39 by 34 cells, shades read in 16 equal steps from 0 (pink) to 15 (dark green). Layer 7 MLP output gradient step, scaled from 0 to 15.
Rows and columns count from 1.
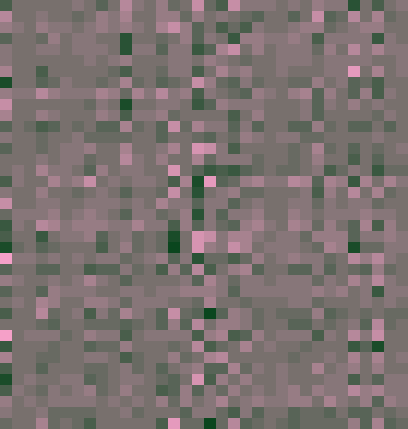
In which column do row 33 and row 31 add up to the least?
1
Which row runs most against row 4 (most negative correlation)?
2
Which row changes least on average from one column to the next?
6
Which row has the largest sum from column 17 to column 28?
16
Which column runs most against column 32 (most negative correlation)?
23
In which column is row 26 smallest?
32
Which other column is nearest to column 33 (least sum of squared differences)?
7
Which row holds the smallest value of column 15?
39
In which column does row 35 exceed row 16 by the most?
15
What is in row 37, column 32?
10
